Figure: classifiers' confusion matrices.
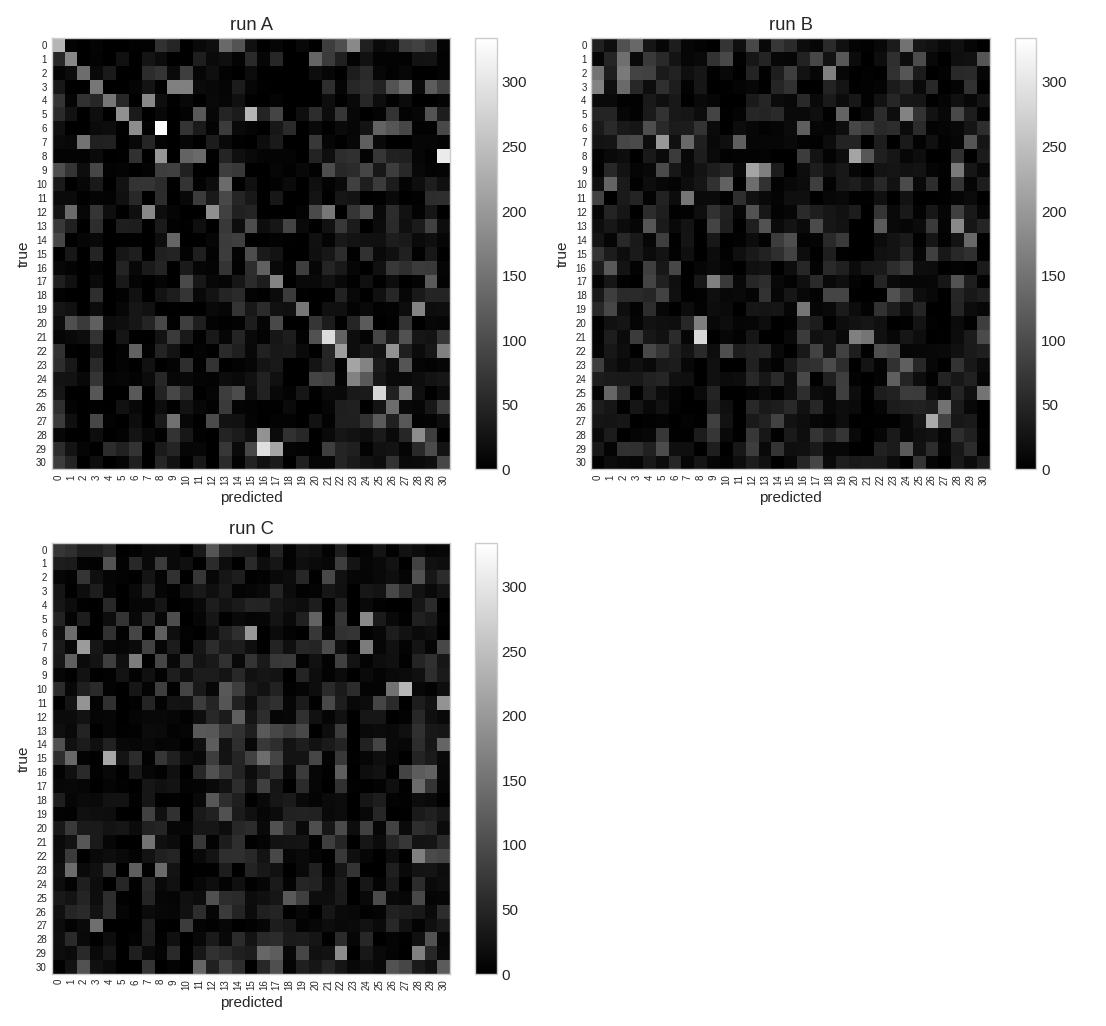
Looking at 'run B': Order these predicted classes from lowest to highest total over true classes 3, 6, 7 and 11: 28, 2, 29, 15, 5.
28, 15, 29, 2, 5
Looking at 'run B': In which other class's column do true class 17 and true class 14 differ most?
9
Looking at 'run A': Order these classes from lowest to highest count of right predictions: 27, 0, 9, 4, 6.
9, 27, 4, 6, 0
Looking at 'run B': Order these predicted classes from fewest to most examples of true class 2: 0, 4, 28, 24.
28, 4, 24, 0
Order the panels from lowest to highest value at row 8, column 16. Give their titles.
run A, run C, run B
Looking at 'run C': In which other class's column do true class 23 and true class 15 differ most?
4
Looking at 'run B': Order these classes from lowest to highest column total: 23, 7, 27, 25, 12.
27, 7, 25, 23, 12
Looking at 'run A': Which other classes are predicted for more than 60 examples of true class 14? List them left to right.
0, 9, 13
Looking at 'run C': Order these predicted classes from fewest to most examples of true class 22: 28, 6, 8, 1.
6, 8, 1, 28
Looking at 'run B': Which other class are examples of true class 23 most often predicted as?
24
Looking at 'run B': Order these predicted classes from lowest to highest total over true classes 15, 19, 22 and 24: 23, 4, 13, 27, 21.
21, 27, 13, 4, 23
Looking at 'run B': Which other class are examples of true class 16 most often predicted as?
1
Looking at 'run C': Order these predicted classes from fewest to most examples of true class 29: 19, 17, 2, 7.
7, 2, 19, 17
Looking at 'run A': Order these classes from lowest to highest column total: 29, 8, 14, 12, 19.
19, 12, 14, 29, 8
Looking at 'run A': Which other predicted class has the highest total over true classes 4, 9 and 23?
24
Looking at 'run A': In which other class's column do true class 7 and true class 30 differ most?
2
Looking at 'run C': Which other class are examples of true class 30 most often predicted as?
11
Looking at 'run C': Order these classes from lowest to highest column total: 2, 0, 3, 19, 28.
3, 0, 19, 2, 28
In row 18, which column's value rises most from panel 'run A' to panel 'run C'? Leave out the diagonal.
12
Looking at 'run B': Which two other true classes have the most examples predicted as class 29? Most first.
14, 7
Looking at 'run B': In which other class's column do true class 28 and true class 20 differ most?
8
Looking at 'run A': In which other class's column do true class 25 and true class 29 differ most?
16
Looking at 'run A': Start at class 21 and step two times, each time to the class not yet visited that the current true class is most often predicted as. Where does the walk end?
26
